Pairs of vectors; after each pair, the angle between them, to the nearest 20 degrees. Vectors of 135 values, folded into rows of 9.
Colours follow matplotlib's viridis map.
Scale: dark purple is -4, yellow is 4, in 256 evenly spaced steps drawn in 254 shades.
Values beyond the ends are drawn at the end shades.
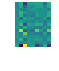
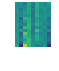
60 degrees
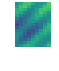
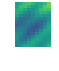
20 degrees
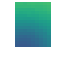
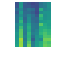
120 degrees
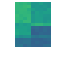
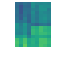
160 degrees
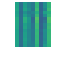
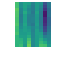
80 degrees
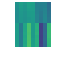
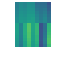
20 degrees
